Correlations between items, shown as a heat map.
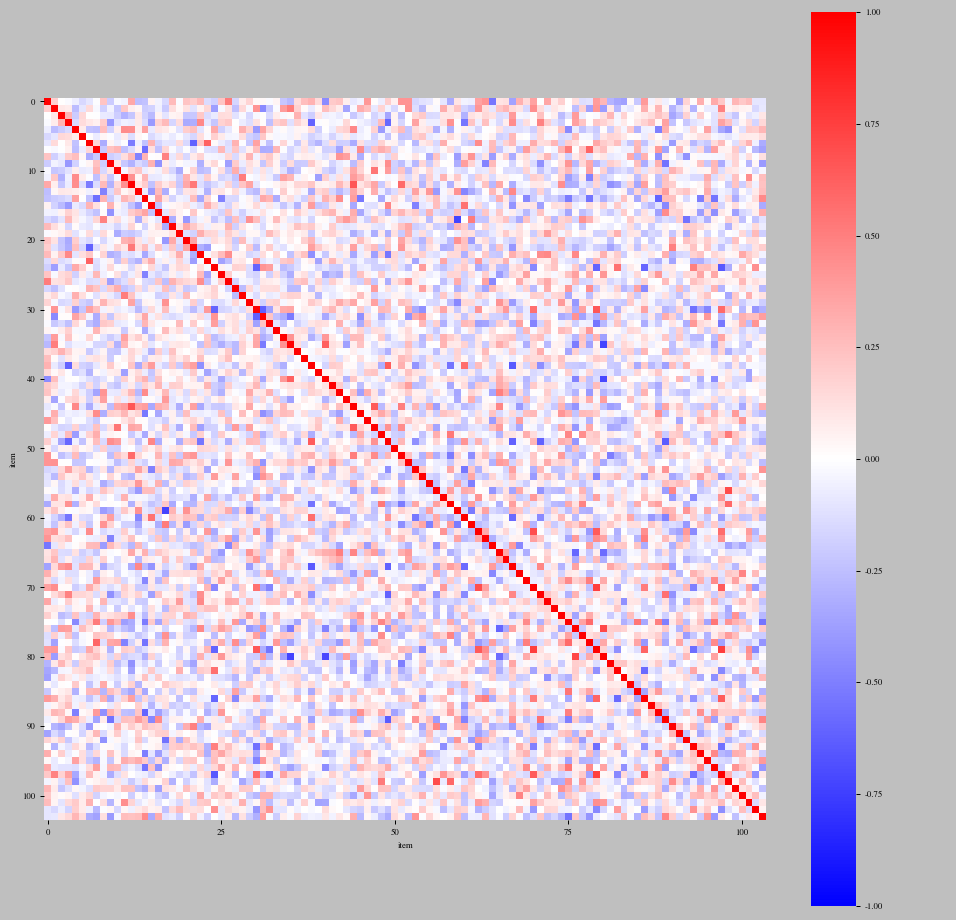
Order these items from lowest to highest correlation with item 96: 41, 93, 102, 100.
41, 102, 93, 100
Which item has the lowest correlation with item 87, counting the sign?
60
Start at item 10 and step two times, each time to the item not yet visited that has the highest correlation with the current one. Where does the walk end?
44
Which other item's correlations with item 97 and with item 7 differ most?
78
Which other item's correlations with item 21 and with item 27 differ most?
6
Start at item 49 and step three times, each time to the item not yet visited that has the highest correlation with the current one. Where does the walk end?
15
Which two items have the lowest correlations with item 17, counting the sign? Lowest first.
59, 92
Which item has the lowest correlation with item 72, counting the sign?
83
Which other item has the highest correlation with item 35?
40
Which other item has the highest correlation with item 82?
24
